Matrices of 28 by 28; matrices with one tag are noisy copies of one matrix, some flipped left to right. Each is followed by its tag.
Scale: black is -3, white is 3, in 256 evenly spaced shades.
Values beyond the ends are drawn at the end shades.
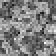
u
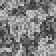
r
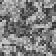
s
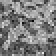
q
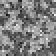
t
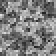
u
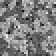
t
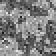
r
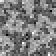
t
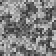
s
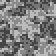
r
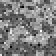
q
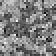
s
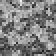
q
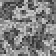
u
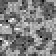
u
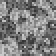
r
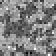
s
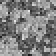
r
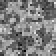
u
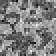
u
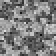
u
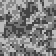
s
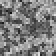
s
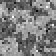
r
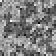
s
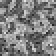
t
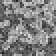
q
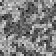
s
